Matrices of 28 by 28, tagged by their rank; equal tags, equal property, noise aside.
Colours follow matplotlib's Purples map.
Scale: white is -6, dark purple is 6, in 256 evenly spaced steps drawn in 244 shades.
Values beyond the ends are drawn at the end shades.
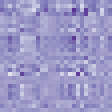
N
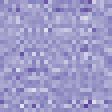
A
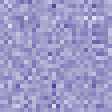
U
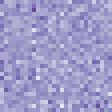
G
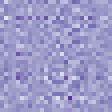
A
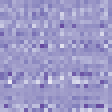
A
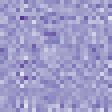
A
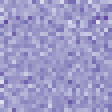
G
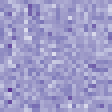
G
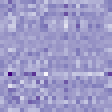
N
